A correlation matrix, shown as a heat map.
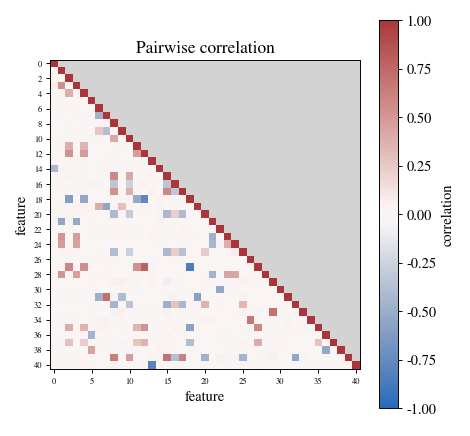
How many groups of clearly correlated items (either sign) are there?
10
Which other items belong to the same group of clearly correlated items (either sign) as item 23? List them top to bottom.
1, 3, 21, 24, 28
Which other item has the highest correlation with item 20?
32
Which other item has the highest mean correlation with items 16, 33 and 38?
29
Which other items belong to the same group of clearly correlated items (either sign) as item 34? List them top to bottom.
26
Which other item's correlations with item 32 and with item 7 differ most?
31
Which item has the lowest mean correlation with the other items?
18
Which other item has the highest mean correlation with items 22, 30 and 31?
7
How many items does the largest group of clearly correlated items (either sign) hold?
9
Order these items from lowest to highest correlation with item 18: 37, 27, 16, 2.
27, 2, 37, 16
